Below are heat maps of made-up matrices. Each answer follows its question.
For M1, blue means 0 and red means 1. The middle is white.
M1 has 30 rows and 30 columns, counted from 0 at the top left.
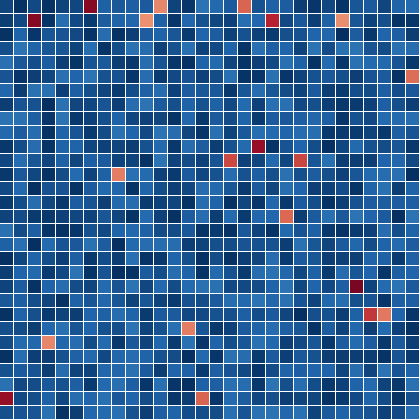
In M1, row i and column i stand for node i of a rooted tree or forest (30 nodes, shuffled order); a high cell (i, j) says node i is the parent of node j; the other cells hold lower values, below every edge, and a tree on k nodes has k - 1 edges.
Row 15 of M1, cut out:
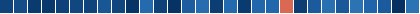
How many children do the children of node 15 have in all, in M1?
1
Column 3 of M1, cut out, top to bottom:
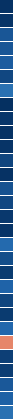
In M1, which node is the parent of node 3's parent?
1
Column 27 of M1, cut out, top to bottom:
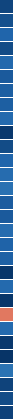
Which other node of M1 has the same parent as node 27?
26
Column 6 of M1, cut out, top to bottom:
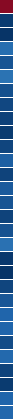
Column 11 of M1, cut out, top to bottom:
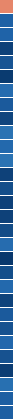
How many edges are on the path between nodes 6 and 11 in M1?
2
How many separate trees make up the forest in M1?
10
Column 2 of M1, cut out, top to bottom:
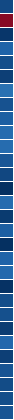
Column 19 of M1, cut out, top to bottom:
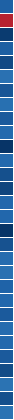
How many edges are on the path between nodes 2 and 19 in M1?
2
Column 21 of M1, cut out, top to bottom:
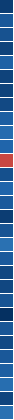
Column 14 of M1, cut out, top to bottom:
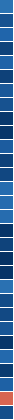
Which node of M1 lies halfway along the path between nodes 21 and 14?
0
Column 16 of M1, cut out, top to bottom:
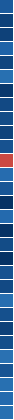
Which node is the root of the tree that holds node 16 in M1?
28
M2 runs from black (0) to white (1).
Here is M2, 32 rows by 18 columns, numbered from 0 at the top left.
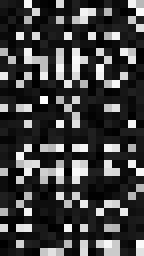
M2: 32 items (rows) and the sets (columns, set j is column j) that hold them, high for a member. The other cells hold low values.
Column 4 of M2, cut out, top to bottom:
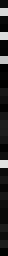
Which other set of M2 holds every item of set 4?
13
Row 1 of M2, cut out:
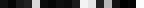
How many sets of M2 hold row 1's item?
5
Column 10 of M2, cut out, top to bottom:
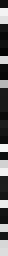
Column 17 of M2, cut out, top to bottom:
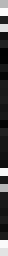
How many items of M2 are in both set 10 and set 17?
4
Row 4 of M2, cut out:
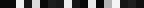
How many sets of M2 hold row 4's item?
6
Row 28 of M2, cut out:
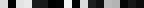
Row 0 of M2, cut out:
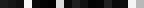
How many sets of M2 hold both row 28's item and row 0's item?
1
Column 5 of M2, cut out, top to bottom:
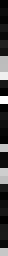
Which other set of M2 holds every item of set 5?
7
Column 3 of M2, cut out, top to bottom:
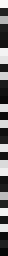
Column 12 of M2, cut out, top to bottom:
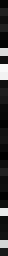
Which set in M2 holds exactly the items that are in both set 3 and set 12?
15
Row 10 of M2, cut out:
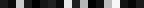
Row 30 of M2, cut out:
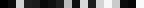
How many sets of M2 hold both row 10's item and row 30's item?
5
